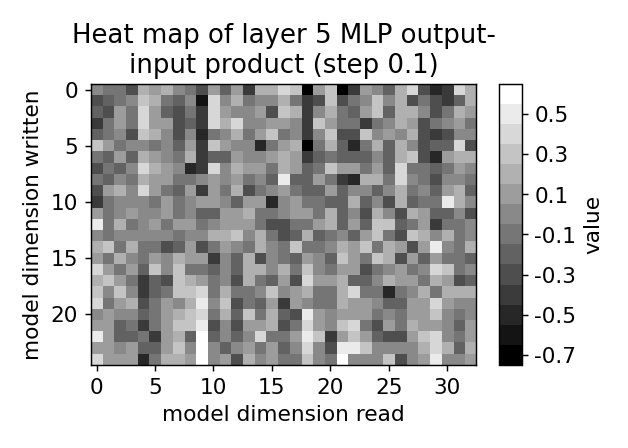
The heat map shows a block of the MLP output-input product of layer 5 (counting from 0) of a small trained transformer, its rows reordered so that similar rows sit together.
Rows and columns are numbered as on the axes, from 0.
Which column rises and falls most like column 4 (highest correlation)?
12
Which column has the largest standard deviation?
9
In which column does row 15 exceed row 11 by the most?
21
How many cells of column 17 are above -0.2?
20
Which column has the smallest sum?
25
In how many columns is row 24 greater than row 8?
19
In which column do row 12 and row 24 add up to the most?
0
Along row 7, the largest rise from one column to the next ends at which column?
10
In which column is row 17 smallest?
4
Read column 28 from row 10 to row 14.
-0.1 0.1 0.1 0.2 0.1
